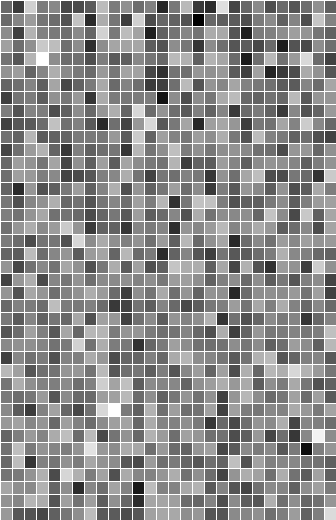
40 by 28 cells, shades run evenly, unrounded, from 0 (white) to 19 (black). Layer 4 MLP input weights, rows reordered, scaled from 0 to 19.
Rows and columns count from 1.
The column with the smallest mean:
9
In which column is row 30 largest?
27
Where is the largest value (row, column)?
2, 17
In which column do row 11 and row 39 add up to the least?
3
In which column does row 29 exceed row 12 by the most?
15
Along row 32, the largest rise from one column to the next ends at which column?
11
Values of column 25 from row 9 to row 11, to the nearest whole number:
9 9 12
